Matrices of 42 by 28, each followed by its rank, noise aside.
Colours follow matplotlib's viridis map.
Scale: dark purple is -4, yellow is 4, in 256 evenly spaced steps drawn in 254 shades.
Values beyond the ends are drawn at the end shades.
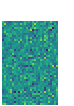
seven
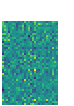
seven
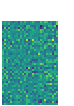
five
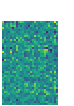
six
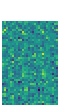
five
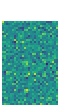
seven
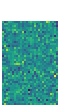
seven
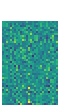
five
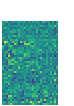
seven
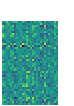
four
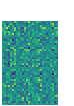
six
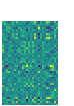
four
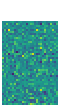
seven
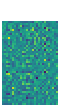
six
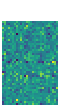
six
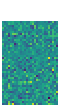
seven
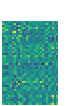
six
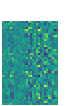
four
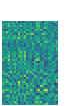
four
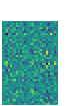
five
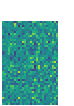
six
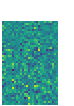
seven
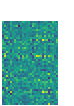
seven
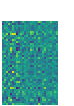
four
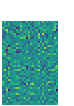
seven
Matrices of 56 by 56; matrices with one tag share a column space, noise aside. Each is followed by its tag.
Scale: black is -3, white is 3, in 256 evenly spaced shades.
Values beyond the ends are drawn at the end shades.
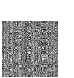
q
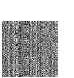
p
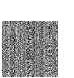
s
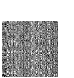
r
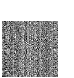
s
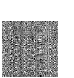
s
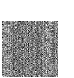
p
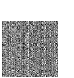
p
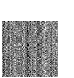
p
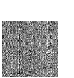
r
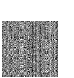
s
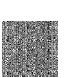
s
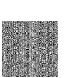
q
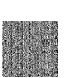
r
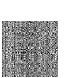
q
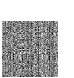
q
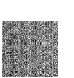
r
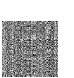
s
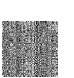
p
